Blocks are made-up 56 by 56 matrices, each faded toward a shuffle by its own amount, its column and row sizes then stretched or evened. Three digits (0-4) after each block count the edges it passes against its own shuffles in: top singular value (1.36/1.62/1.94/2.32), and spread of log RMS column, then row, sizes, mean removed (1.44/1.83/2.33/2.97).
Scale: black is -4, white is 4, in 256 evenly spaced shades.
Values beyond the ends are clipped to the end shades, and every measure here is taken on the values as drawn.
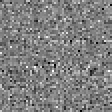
2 0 1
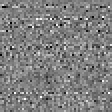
2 0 3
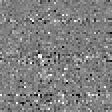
1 1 3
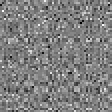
4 1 1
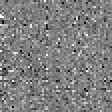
1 2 1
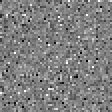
0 0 0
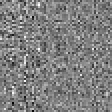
3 3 0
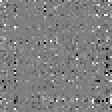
1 3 2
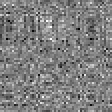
4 1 2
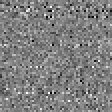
1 0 2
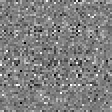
3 0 2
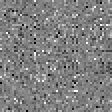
2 2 1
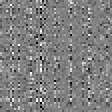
4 4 1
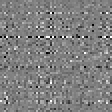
4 2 3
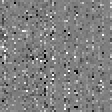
0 4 0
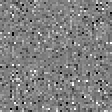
0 1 1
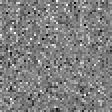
1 1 0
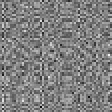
4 3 0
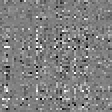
3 3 3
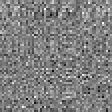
3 1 1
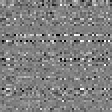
4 0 4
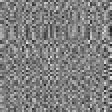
4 4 0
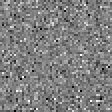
0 0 1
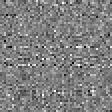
3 0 2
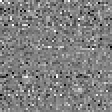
1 1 3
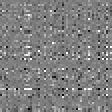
4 3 3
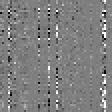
4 4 0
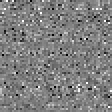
2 0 3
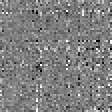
1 3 3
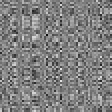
4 4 0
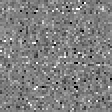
0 1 2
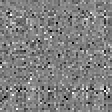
3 0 2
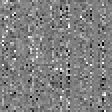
1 4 0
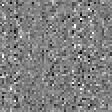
0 3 1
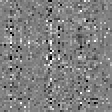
3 3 1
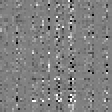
1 4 1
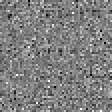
1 1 0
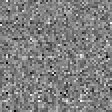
1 1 2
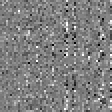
2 3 0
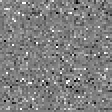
1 0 2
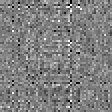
4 3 1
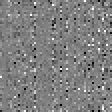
0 4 0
